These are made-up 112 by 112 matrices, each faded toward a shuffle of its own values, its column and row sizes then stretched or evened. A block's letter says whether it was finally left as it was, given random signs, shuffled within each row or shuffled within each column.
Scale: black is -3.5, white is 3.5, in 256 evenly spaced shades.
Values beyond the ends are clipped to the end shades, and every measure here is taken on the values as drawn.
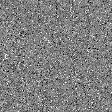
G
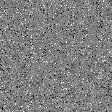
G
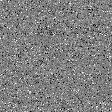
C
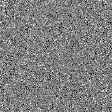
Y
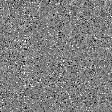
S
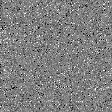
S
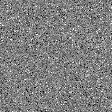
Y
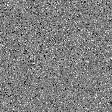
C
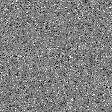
C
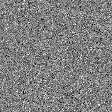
G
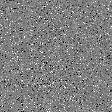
S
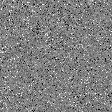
C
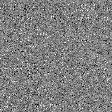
S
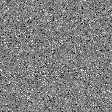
C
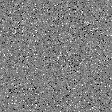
S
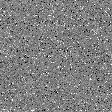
C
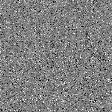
S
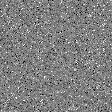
G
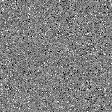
S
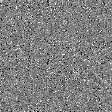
S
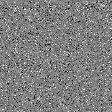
Y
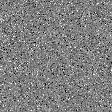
C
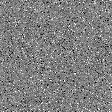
C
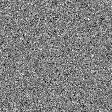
C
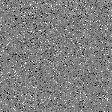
Y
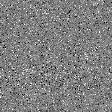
Y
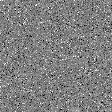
G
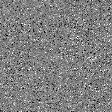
Y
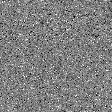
C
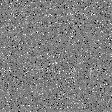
C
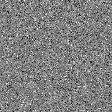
G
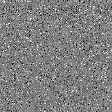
S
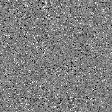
S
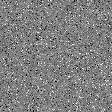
G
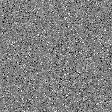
G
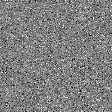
Y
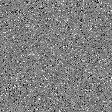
C
